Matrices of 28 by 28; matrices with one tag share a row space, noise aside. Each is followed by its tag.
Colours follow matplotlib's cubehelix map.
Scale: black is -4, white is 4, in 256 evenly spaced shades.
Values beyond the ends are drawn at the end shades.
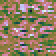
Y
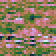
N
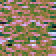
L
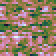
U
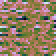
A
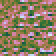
Y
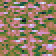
Y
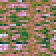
A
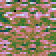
L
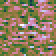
Y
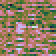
N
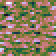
L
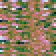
A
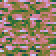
L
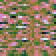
A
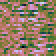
Y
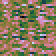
Y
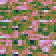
U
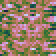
L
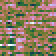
N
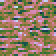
U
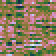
N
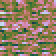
U
